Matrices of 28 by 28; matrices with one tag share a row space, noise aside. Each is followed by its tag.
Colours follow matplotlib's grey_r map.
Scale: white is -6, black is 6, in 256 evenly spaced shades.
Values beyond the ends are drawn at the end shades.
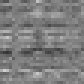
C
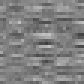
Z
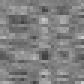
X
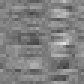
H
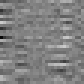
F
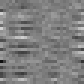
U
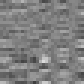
X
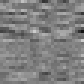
X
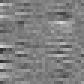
F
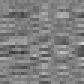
X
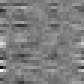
U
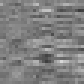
Z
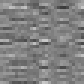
X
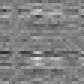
C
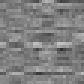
Z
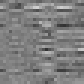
Z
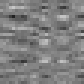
X
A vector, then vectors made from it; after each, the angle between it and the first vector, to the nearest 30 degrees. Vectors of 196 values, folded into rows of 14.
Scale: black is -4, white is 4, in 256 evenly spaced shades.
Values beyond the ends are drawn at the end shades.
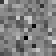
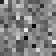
30 degrees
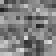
120 degrees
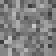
120 degrees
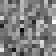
90 degrees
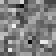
90 degrees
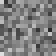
120 degrees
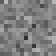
30 degrees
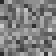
60 degrees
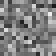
60 degrees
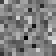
30 degrees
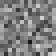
90 degrees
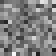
90 degrees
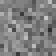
120 degrees
